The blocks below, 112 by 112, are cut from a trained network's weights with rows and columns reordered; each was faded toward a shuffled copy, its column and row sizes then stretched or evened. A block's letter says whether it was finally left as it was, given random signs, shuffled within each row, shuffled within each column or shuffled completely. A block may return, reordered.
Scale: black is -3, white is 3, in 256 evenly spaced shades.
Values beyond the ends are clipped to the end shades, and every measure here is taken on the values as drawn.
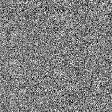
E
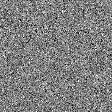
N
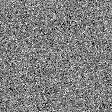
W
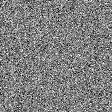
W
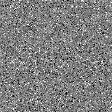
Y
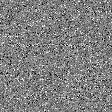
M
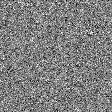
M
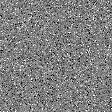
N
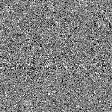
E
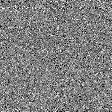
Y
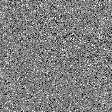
E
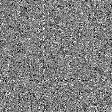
Y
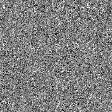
Y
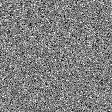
W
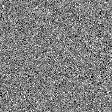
Y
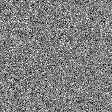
Y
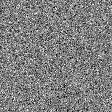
W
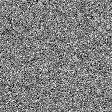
W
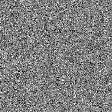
E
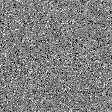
M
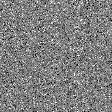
N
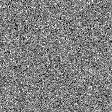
M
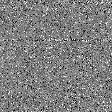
Y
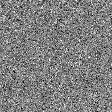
N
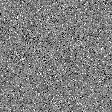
W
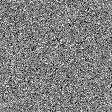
W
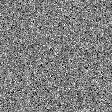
W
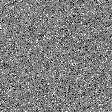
N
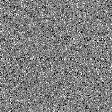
E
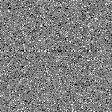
E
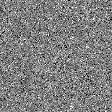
E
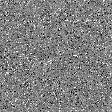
Y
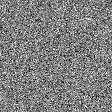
M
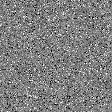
Y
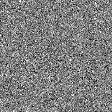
Y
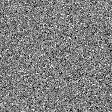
W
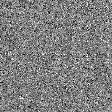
Y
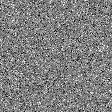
W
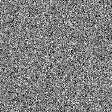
Y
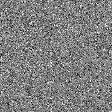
N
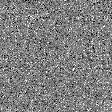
E
